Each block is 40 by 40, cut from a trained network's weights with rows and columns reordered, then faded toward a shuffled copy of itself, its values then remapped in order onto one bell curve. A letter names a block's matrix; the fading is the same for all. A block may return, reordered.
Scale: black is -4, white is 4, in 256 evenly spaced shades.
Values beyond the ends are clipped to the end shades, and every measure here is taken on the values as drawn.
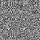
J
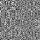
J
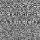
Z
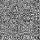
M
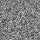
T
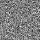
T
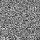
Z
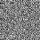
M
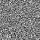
T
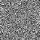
T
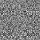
M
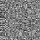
J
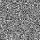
T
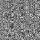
J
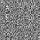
J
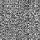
M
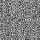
M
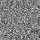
Z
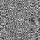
J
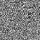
T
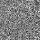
T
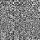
M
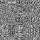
M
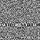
Z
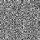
J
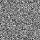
T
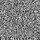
Z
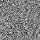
T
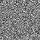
T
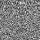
T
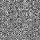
M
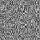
J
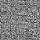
M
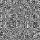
J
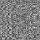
J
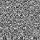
Z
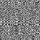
Z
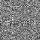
Z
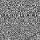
Z
